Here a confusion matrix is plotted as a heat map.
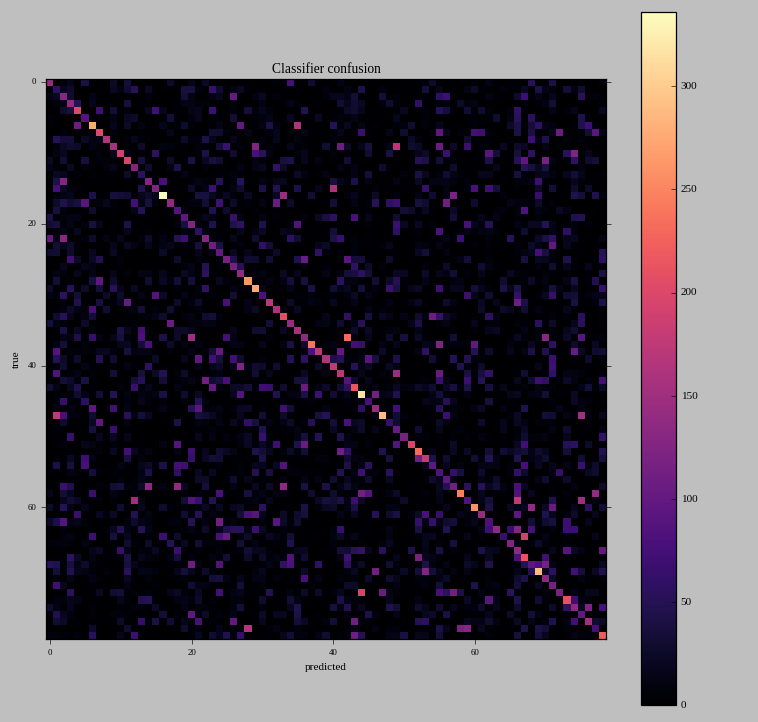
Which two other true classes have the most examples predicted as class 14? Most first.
57, 37
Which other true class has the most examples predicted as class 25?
64
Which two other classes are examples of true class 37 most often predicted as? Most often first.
55, 60
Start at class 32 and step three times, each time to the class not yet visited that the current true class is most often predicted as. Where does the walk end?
13
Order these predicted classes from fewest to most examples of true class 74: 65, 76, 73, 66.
65, 66, 73, 76
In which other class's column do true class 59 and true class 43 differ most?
66
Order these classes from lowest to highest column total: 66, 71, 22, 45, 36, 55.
45, 22, 36, 71, 55, 66
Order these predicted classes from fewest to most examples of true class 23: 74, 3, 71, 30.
74, 3, 30, 71
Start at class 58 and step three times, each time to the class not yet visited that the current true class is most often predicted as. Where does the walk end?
7
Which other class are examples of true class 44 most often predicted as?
46
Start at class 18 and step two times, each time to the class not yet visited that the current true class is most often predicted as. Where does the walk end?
52
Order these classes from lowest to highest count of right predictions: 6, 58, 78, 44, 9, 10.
9, 10, 78, 58, 6, 44
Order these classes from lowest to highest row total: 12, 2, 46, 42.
12, 2, 46, 42
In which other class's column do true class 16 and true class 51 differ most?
33
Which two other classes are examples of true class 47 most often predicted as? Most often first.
1, 75
